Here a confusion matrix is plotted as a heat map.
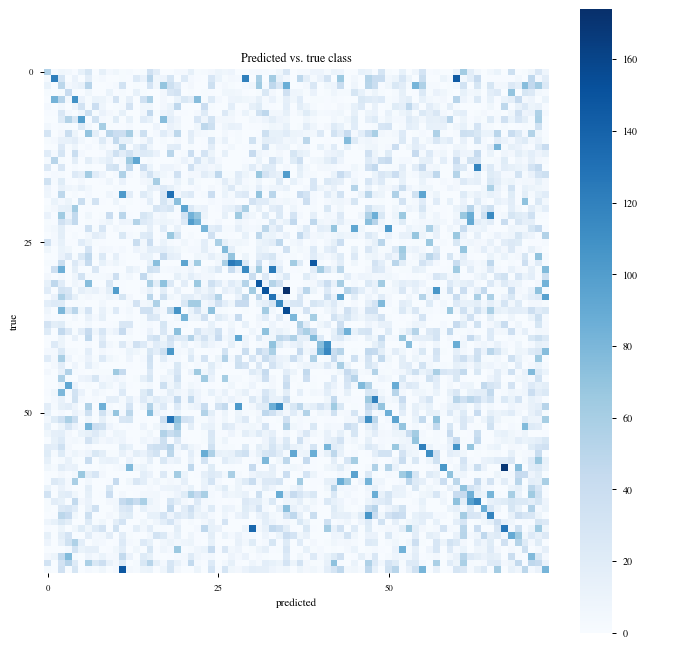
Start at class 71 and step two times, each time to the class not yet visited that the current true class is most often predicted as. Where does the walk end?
68
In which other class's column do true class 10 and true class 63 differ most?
62
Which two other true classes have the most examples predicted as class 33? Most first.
29, 49
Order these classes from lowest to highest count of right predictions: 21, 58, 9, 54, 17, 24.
17, 24, 9, 54, 21, 58
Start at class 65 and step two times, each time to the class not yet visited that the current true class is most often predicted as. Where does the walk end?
2
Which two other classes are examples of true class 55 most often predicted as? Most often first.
60, 41
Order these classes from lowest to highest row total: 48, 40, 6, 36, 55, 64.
6, 36, 40, 64, 48, 55
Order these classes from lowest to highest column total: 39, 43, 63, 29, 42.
29, 39, 42, 43, 63
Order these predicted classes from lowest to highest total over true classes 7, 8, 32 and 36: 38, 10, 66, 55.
66, 55, 38, 10
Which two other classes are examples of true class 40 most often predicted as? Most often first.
41, 60
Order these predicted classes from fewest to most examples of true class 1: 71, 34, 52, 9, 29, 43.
9, 34, 52, 71, 43, 29
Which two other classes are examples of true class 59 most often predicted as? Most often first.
45, 53
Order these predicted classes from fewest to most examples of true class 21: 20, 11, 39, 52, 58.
58, 39, 20, 11, 52
